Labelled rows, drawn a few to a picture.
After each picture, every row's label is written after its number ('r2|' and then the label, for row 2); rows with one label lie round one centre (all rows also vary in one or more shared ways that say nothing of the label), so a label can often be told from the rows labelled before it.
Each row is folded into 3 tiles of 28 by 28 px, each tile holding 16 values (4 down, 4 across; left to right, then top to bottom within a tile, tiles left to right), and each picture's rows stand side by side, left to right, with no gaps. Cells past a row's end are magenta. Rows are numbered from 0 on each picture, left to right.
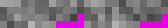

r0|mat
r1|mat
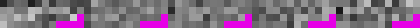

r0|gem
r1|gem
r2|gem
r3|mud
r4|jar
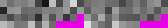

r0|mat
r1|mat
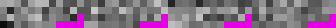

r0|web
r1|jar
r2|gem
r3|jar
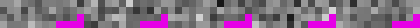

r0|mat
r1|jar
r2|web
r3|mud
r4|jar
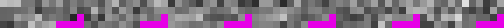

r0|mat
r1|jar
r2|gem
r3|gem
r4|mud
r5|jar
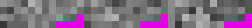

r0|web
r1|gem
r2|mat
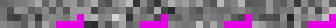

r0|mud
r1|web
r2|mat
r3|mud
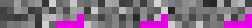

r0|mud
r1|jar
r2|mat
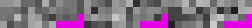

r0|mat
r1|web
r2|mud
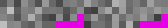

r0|jar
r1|web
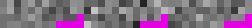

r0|jar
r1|jar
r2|mud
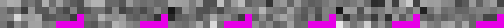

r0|mat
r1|mat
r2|mat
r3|jar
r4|mat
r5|mat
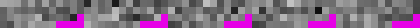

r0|mat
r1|gem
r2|mud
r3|mud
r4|mat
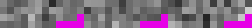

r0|web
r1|mat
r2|mud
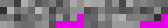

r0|jar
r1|mat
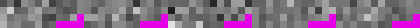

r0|jar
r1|web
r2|mat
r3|mud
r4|jar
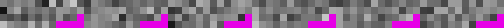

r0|mat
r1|gem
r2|web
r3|mud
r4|mud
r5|web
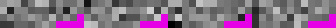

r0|mud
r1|gem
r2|web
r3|gem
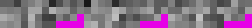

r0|web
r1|gem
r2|web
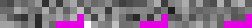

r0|mud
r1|mat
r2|mat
